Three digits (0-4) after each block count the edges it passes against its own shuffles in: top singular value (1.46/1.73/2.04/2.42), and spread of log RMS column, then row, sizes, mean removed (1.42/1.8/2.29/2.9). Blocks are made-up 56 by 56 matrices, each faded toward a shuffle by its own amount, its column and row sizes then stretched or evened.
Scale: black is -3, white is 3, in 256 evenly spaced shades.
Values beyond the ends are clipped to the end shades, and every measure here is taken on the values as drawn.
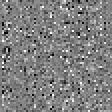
0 3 1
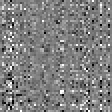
2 4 2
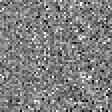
0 1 1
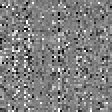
2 4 1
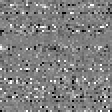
0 0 4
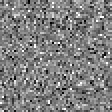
2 0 0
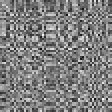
4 1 3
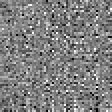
2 2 0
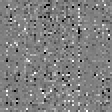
0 3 2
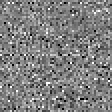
2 0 2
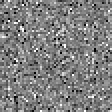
0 1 0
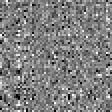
2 3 0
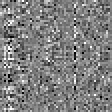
3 3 0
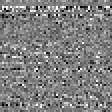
2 1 4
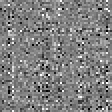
1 3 3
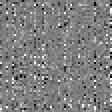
1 4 2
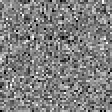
2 0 0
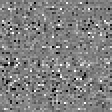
0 1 3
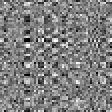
4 3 3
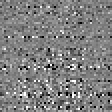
1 2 4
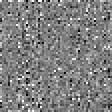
1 3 2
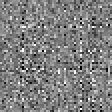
2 3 2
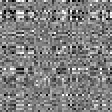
4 1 4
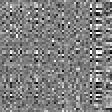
4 4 1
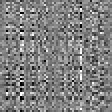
4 4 1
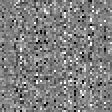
0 4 0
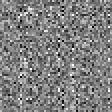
3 3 1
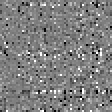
2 3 2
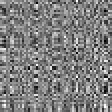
4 4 2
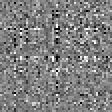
2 3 3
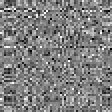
4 1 2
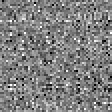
2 1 1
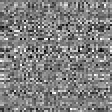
3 0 4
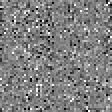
0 3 1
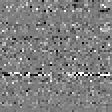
2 0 4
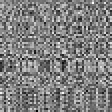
4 2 2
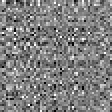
4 2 1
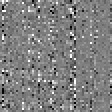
1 4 1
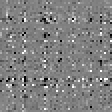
1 3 4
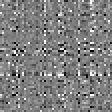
4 3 3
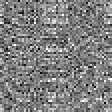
3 0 0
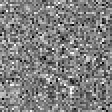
2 1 0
